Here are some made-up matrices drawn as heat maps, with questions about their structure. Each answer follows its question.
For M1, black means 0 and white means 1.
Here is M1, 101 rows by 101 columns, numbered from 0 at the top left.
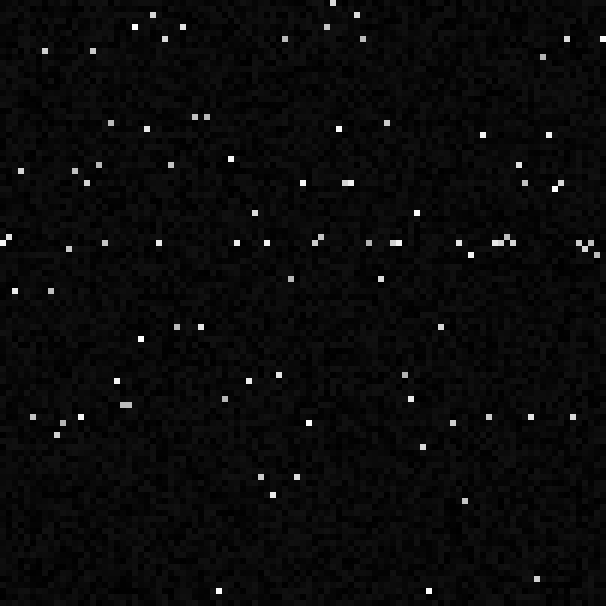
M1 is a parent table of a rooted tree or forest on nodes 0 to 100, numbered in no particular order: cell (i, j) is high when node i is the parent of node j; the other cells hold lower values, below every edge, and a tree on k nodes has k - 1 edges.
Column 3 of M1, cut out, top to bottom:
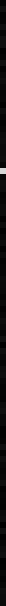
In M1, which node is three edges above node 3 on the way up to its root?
6
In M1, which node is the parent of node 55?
0
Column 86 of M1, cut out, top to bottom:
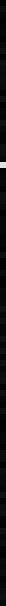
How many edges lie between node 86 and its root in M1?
2
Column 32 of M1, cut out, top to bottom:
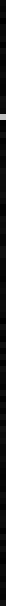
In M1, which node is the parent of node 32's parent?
63
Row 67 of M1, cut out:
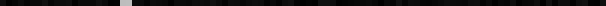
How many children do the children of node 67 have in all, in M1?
4
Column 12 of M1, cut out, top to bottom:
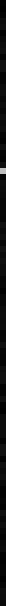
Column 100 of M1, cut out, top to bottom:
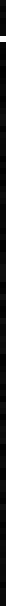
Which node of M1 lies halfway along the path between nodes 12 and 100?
27
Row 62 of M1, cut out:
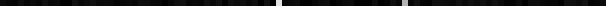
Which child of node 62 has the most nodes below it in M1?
46
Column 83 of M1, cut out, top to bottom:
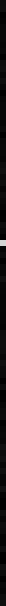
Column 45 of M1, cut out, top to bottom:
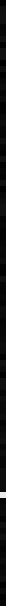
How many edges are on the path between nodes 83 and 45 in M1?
3
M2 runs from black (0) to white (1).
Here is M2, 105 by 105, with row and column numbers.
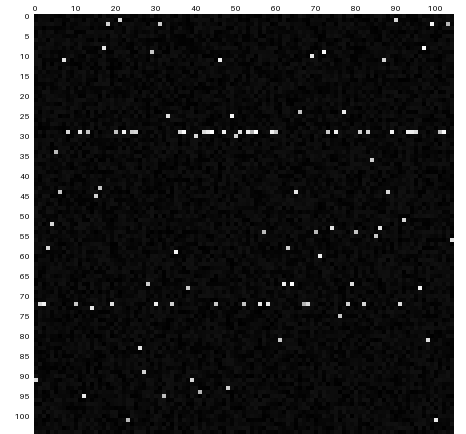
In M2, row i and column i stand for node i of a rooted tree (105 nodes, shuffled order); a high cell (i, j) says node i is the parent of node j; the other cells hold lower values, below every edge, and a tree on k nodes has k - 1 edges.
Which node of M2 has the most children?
29
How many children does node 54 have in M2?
3
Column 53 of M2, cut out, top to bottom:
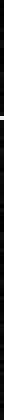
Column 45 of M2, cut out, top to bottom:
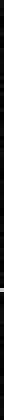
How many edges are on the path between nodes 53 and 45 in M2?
4
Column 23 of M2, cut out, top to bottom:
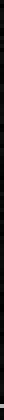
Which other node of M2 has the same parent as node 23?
100
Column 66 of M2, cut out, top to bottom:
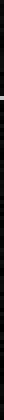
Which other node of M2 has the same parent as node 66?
77
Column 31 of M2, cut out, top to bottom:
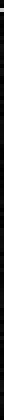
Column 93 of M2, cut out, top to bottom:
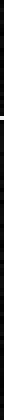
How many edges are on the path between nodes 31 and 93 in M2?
5
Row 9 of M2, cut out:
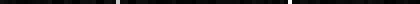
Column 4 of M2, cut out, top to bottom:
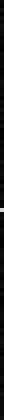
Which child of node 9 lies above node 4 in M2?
72
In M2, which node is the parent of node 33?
25
